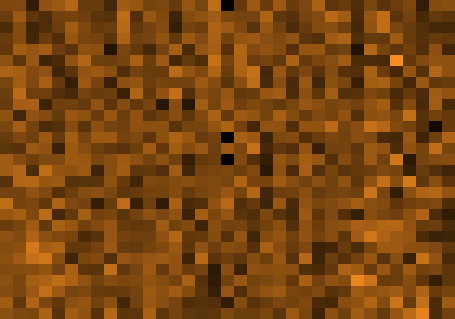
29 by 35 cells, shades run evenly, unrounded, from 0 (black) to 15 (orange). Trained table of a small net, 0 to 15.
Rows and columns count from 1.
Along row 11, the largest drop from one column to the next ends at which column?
33
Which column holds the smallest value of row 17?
11
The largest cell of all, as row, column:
6, 31
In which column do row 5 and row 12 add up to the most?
29
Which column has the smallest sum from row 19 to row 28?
35
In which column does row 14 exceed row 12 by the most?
34
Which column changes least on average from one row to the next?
17
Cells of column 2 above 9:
11
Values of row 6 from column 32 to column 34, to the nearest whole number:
6 8 9
